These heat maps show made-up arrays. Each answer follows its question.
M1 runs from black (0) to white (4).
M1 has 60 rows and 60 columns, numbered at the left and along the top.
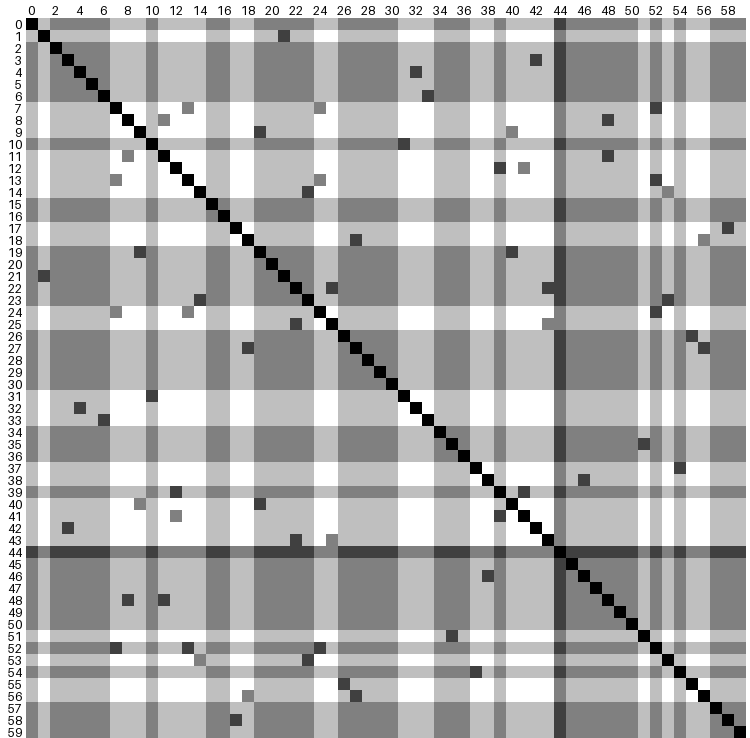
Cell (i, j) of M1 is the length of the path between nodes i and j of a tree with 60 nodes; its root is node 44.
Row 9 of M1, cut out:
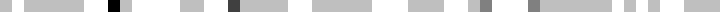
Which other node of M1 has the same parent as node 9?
40
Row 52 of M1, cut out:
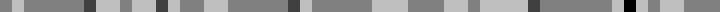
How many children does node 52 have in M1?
3
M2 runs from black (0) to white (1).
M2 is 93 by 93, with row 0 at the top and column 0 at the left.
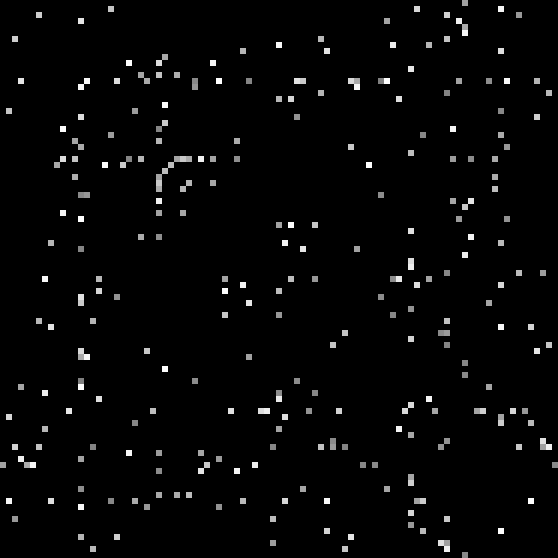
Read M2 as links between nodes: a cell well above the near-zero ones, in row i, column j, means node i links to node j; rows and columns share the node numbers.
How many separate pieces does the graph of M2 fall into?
8
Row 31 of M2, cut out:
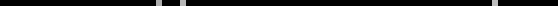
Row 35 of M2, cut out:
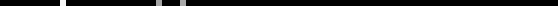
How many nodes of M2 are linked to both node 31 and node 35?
2
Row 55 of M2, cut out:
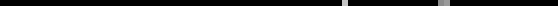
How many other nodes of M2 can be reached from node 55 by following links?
11
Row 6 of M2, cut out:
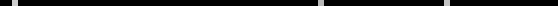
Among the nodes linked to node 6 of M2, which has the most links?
node 74
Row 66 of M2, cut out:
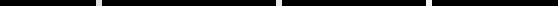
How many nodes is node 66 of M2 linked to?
3
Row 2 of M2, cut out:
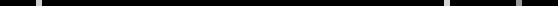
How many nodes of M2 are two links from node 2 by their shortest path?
8
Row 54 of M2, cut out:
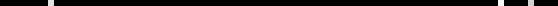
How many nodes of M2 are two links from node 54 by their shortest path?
7
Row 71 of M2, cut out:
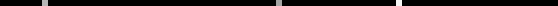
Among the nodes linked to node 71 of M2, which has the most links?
node 46
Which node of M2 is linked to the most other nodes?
node 13
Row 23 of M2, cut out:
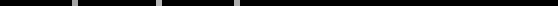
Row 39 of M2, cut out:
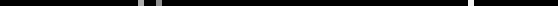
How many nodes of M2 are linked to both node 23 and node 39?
1
